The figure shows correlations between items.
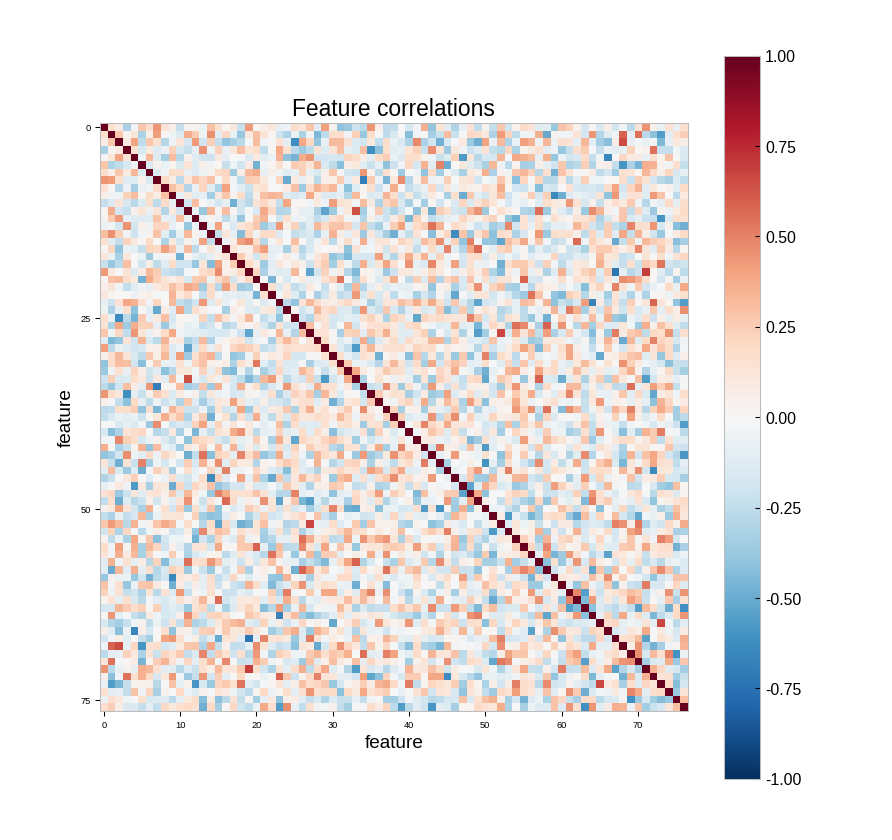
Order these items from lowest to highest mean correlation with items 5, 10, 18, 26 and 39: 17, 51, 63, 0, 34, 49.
49, 17, 0, 34, 51, 63
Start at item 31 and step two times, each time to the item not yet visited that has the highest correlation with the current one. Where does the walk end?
55
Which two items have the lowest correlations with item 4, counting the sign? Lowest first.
66, 47
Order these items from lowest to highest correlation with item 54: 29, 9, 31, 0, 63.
31, 63, 9, 0, 29
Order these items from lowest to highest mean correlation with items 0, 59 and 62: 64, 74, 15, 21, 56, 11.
56, 21, 11, 74, 15, 64
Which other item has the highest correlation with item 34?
69
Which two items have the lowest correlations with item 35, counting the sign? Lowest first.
3, 72
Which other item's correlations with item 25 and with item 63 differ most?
2
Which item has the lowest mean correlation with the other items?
75
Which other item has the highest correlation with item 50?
30
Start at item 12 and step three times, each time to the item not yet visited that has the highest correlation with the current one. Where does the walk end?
1
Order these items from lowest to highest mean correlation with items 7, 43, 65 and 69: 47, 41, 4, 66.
47, 4, 41, 66
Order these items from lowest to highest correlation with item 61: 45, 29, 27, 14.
45, 14, 27, 29
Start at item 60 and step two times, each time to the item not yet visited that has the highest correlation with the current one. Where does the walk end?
19
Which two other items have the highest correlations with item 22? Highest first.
56, 33
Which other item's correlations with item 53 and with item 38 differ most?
51
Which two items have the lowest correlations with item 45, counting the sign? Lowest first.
72, 5
